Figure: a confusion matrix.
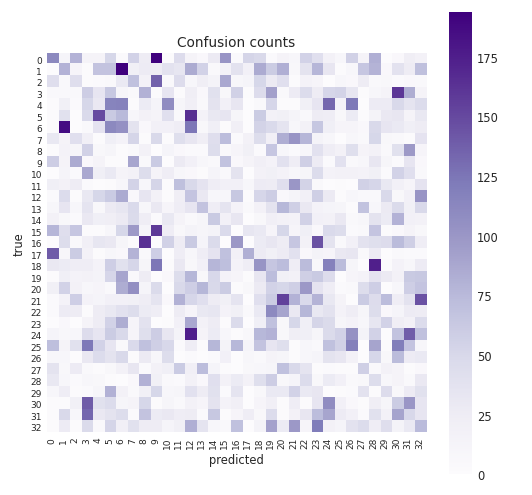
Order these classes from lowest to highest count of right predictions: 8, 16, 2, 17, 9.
8, 2, 9, 17, 16
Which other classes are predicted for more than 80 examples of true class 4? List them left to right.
5, 6, 10, 24, 26
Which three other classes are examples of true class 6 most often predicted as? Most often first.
1, 12, 5
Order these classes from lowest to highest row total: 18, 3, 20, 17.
17, 3, 20, 18
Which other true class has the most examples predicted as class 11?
21
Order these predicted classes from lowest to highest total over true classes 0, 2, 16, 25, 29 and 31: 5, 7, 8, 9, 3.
7, 5, 3, 8, 9
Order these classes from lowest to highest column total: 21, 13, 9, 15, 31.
13, 15, 21, 31, 9
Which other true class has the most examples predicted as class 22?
20
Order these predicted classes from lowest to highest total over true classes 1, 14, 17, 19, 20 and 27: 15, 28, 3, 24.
3, 24, 15, 28
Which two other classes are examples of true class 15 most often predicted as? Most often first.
9, 7
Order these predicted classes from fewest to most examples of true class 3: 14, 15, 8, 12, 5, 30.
15, 12, 14, 5, 8, 30
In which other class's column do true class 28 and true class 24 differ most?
12
